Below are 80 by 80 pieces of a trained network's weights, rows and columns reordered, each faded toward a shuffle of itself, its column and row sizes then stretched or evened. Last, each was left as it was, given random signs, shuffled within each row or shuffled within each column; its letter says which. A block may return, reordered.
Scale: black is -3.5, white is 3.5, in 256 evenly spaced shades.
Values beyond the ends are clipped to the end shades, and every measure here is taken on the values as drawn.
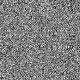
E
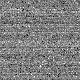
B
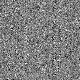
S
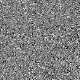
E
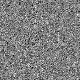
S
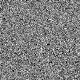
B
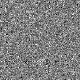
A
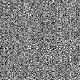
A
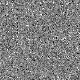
E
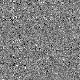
E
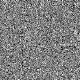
E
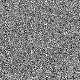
E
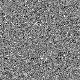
B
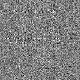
A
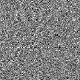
A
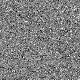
B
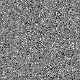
S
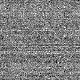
A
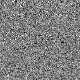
B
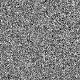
E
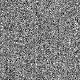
S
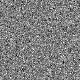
S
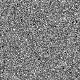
S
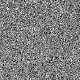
E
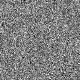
S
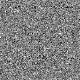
E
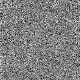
E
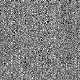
A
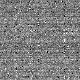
A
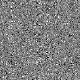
A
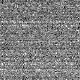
A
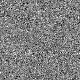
B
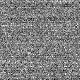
A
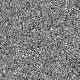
S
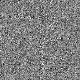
E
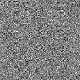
A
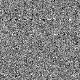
E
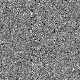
S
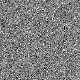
S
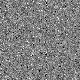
S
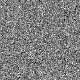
S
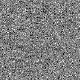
A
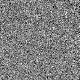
S
